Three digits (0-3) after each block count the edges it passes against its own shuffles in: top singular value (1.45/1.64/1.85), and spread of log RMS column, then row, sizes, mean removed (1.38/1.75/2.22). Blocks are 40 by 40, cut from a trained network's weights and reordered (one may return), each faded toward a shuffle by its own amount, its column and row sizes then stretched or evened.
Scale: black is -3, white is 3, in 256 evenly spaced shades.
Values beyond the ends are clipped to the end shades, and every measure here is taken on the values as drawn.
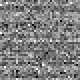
1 0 0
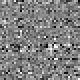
0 1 3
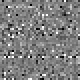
1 1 3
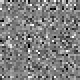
1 2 3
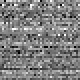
2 0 3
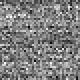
1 1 0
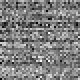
2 2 1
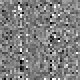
0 3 0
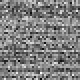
2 0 0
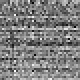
3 1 2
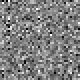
0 1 1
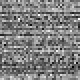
3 1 0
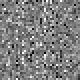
0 3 0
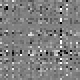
1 3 3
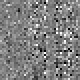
1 3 0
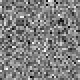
3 0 0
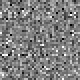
2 1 1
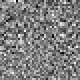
3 0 1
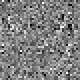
0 2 1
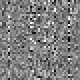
1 3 0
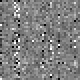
1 3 0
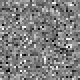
1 1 1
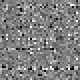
2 2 2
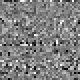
1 1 3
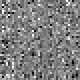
0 3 0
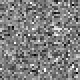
1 1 1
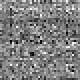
0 3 2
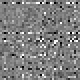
3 2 3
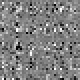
2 3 3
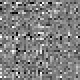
1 3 3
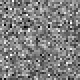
0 1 0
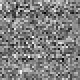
0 1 2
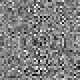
3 3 0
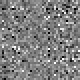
0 2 1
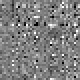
2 3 1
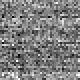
2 1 1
